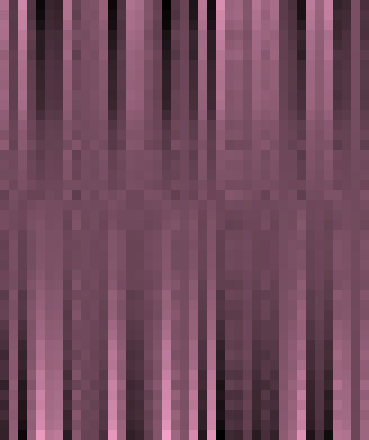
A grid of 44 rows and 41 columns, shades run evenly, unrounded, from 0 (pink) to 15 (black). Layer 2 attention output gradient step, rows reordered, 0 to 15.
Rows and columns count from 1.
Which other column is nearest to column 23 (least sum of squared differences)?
29
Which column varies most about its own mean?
19
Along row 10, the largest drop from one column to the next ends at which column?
25
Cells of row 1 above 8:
20
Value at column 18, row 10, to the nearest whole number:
9
